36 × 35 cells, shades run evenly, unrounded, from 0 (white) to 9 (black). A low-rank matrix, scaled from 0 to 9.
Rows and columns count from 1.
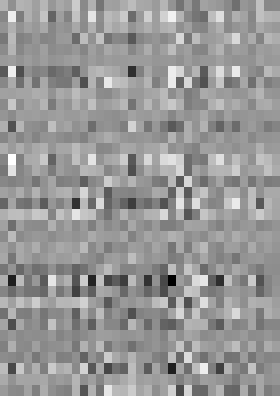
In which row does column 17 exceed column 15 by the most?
7
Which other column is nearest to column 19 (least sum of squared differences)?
16
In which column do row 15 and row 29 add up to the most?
17
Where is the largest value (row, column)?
26, 22
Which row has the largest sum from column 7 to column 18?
19
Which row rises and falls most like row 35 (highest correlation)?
1
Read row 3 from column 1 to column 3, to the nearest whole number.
4 3 4
